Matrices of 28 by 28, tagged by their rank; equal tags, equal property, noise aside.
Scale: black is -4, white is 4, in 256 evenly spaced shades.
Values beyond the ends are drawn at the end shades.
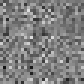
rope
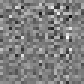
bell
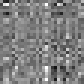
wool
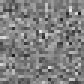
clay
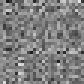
rope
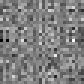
bell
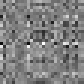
wool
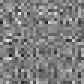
bell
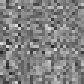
rope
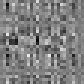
wool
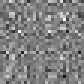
bell
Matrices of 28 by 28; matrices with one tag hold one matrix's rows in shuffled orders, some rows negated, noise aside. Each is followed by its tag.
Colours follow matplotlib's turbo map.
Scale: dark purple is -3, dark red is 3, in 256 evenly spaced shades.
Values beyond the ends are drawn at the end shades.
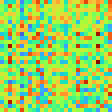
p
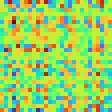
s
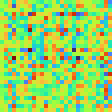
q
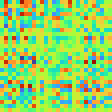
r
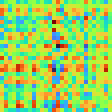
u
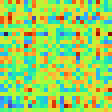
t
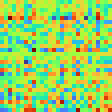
t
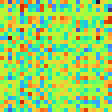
p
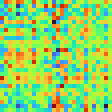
u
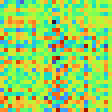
u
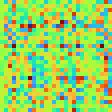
q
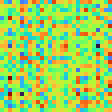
p
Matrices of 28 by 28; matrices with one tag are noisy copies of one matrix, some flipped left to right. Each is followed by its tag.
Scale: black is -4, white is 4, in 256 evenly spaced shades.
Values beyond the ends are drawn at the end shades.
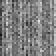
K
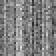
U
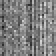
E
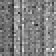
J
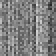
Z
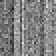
J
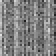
K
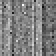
J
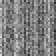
K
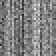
U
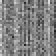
K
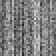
U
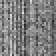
E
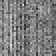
E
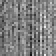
E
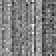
J
